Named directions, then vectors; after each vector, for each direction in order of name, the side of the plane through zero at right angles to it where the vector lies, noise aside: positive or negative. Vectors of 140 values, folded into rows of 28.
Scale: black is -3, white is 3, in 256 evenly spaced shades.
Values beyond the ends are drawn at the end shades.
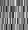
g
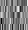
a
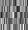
negative, negative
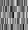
positive, positive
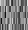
positive, negative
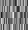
negative, negative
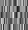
negative, negative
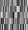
positive, positive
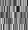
negative, negative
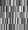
negative, positive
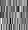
negative, positive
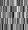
positive, positive
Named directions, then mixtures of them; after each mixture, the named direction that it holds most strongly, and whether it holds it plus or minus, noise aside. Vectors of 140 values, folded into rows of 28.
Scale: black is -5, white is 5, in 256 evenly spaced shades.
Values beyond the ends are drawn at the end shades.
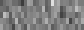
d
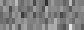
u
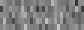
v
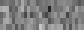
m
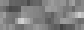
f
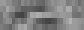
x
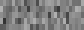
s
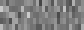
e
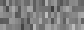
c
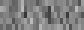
m, plus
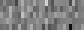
u, minus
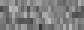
m, minus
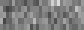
s, plus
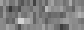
f, plus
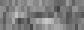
x, minus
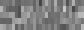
e, plus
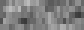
f, minus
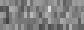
m, minus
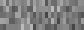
c, minus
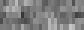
f, minus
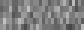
s, minus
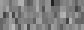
d, minus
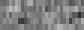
f, minus
